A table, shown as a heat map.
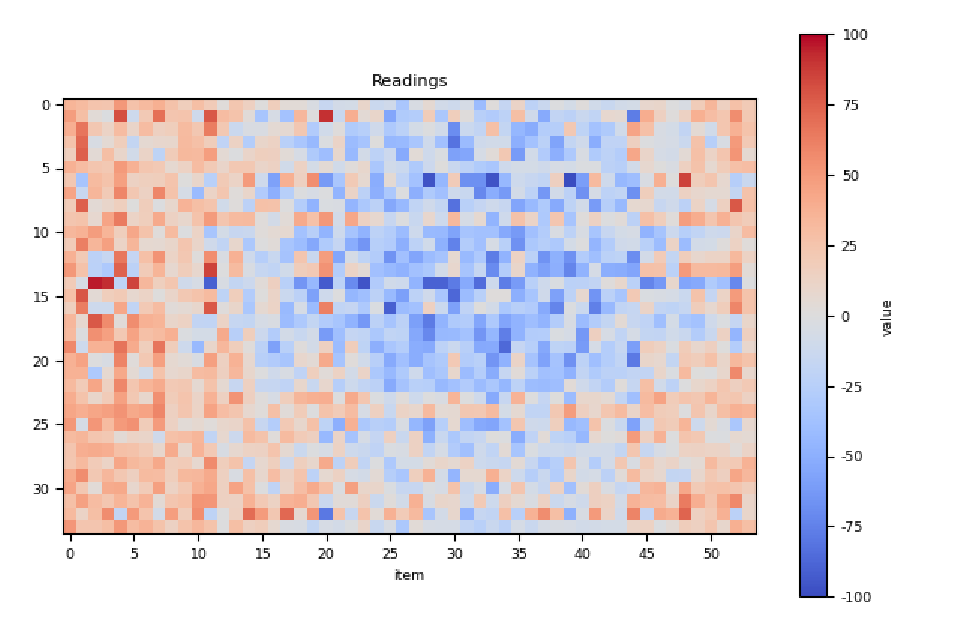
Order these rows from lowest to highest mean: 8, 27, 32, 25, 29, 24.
8, 25, 27, 29, 32, 24
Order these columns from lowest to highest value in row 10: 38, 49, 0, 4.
49, 38, 4, 0
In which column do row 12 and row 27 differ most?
44
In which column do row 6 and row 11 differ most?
48
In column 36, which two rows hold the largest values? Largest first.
32, 9
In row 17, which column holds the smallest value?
28
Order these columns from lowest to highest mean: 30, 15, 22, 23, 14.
30, 23, 22, 15, 14
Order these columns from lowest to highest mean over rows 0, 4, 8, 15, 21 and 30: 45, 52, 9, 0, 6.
45, 6, 9, 0, 52
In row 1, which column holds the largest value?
20
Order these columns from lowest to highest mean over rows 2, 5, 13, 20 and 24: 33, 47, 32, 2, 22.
33, 32, 47, 22, 2
